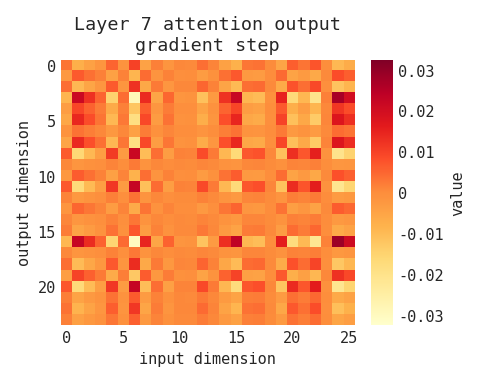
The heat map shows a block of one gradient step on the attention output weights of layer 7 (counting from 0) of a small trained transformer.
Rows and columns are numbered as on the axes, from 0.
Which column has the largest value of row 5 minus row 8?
24
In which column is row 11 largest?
6
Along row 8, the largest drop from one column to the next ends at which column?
7
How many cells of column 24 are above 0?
10
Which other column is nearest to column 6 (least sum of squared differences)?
22
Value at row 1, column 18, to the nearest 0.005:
0
